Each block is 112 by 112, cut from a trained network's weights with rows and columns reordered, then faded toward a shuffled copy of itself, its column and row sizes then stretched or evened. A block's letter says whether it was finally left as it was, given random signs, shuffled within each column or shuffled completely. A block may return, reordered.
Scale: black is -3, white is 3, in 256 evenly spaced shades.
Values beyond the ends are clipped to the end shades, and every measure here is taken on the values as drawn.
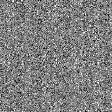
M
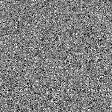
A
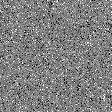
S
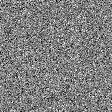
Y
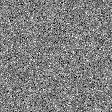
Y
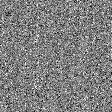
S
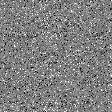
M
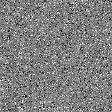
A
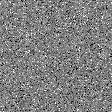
Y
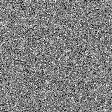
Y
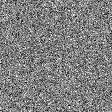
Y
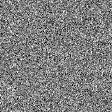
A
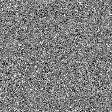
A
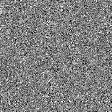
M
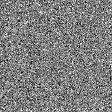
A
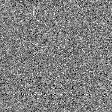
A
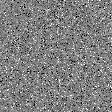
S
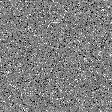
Y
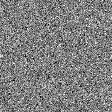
S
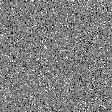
S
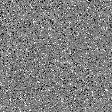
A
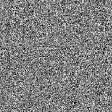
M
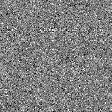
M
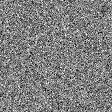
Y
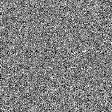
A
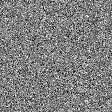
Y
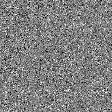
A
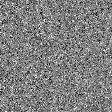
S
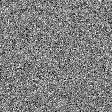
Y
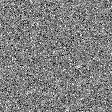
Y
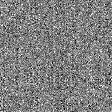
M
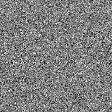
M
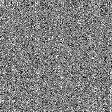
M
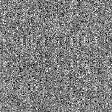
M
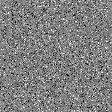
S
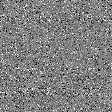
A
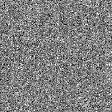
M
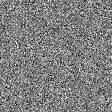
Y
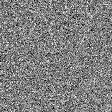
Y
